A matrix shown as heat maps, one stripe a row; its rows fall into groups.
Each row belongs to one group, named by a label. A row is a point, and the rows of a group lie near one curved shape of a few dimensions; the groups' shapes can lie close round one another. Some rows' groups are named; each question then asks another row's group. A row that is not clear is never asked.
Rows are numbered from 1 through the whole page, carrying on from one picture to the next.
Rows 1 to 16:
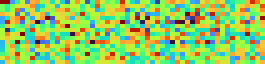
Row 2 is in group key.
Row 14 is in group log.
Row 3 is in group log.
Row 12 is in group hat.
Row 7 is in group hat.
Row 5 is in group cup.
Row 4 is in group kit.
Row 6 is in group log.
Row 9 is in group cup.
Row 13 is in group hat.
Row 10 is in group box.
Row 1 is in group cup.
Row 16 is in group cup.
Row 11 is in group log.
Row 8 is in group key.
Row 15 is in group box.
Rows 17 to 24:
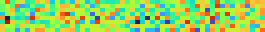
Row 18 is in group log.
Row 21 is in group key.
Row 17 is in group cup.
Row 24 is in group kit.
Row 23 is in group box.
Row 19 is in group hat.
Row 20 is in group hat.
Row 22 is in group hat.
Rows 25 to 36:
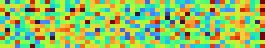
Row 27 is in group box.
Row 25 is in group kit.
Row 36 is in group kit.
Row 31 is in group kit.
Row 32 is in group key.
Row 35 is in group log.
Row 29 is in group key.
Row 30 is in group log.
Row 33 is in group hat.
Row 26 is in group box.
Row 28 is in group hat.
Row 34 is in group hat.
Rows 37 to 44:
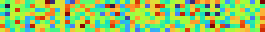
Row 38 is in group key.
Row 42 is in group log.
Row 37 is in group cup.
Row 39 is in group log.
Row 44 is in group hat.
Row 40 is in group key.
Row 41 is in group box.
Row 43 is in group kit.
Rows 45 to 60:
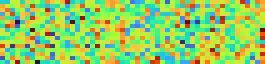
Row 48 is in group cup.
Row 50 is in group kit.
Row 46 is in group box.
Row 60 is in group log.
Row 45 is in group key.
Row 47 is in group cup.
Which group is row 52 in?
kit
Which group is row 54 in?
key
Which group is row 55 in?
box
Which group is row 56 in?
cup
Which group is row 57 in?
key
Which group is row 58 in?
hat
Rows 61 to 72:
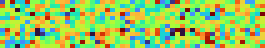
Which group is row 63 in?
kit
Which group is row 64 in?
kit
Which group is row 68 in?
log
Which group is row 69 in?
log
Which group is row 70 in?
hat
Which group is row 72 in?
kit
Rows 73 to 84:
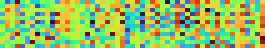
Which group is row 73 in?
log
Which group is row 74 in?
log
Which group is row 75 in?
hat
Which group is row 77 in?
hat
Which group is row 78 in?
log
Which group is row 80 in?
log
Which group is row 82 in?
cup
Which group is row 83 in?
kit
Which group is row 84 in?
log
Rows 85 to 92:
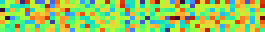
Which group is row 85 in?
log
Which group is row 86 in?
cup
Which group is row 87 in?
hat
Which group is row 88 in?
box
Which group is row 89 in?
kit
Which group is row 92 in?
hat
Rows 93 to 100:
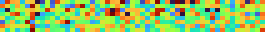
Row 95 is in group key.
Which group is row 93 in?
log
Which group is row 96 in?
log
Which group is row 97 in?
key
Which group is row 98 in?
hat
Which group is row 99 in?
box
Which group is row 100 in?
kit
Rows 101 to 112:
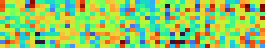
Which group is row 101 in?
box
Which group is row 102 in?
box
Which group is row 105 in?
kit
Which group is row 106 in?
hat
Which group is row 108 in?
hat
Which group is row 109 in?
log
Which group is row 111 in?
log
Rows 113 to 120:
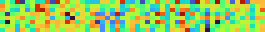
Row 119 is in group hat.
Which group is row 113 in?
log
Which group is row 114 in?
hat
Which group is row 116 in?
key
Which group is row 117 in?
cup
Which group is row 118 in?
key
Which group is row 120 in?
hat
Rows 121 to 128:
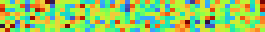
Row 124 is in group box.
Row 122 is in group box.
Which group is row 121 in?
cup
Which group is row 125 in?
box
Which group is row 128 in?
cup
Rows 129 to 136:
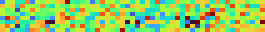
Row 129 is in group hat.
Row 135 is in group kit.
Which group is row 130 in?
box
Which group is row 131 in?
kit
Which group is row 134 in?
cup
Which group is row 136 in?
cup
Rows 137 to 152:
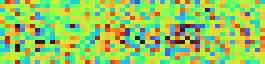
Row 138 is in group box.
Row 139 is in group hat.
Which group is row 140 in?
log
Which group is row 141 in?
key
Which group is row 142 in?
box
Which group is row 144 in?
log
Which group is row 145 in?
log
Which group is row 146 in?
hat
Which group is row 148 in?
kit
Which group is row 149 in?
log
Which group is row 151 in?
box
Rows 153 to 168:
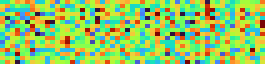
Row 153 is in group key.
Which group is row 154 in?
cup
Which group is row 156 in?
log
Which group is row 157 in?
key
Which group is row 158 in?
cup
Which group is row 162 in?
key
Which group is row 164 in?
hat
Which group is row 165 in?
box
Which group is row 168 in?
kit
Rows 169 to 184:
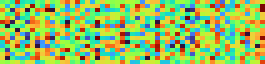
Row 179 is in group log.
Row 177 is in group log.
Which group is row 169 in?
log
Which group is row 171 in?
cup
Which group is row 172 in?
log
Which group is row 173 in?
kit
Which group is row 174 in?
cup
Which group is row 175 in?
key
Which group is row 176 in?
kit
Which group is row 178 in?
cup
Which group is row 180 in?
log
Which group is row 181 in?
key
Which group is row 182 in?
cup
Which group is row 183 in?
key
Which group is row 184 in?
key
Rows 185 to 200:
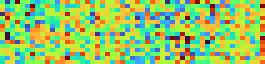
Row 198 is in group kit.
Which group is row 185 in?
log
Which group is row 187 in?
key
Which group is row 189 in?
hat
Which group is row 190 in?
log
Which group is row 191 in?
hat
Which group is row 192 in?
box
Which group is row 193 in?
key
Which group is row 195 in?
hat
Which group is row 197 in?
hat
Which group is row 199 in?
key
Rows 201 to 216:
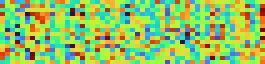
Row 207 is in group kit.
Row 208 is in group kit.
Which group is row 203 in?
kit
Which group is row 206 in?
box
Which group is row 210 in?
kit
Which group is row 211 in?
log
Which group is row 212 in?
cup
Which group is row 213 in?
cup
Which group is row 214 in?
box
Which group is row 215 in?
kit
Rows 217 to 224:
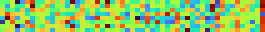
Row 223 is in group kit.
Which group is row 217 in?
kit
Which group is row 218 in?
kit
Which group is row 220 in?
box
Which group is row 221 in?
hat
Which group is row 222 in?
cup
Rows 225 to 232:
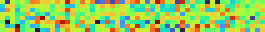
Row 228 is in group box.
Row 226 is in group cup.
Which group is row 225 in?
key
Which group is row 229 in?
box
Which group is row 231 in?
log
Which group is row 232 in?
log
